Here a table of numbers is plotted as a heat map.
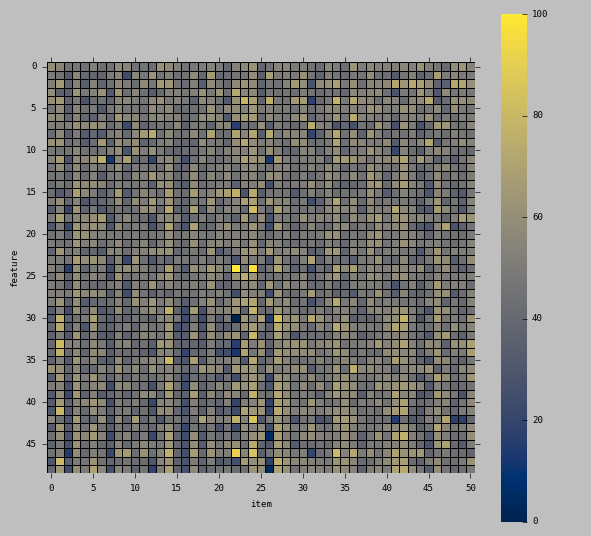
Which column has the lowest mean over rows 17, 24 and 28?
2
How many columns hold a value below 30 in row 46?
4
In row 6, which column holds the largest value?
36
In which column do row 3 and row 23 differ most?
22
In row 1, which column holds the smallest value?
9
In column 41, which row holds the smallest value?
42
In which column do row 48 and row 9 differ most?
26
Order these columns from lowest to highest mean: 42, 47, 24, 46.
47, 46, 42, 24
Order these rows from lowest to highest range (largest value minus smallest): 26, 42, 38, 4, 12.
12, 26, 38, 4, 42
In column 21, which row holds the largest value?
15
